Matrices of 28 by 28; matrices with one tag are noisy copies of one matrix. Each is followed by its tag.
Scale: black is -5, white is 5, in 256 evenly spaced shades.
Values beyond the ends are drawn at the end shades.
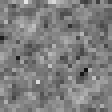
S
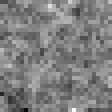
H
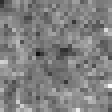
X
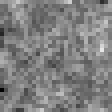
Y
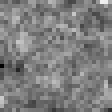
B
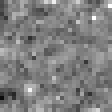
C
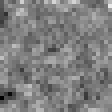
C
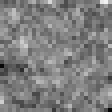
B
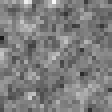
S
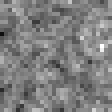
Y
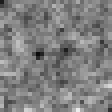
X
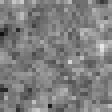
Y
